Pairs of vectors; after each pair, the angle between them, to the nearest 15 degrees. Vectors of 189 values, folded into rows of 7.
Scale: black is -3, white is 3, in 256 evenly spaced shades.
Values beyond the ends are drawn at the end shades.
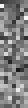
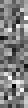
60 degrees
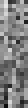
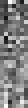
150 degrees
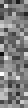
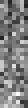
105 degrees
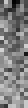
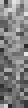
165 degrees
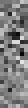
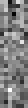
120 degrees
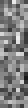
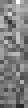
60 degrees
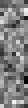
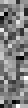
120 degrees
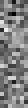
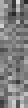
60 degrees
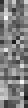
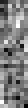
105 degrees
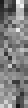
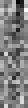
135 degrees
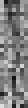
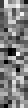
120 degrees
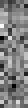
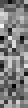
30 degrees
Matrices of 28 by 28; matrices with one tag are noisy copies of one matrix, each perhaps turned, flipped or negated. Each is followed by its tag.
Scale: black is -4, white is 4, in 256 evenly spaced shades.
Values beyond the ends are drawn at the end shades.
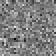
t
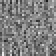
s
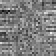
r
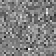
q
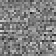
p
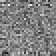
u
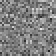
t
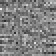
s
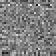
u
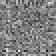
u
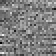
s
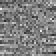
s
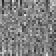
s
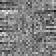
r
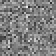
q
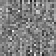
p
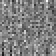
s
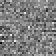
p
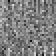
s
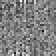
p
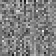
p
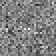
q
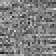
s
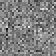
q
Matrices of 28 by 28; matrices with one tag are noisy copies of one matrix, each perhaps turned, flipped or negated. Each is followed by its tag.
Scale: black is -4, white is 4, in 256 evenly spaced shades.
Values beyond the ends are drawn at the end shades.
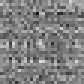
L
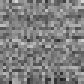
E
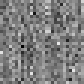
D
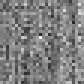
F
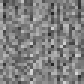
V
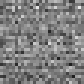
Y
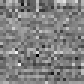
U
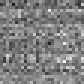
F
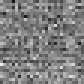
Y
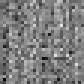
F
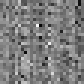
F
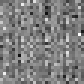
D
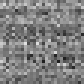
F
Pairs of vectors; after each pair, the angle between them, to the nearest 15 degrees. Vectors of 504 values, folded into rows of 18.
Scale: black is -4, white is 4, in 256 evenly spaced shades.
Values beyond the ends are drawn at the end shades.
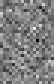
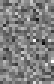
60 degrees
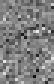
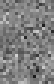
45 degrees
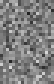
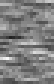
90 degrees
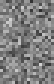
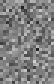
135 degrees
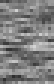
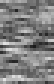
165 degrees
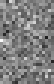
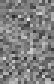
120 degrees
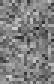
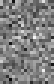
120 degrees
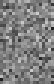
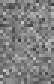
45 degrees
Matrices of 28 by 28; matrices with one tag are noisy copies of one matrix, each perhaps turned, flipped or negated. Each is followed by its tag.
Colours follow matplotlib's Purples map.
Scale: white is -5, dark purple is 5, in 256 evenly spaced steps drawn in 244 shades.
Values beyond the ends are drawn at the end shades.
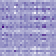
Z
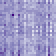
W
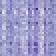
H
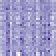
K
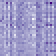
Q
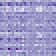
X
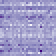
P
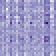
X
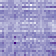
W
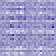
Z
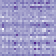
Z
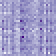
Q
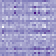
Z
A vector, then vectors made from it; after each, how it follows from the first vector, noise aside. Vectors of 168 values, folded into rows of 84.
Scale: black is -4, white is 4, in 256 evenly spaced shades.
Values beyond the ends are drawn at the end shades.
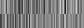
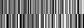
reversed, negated, scaled up.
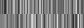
wrapped around, negated.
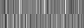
negated, partly zeroed.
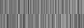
reversed, negated, shrunk.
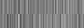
reversed, negated, shrunk.
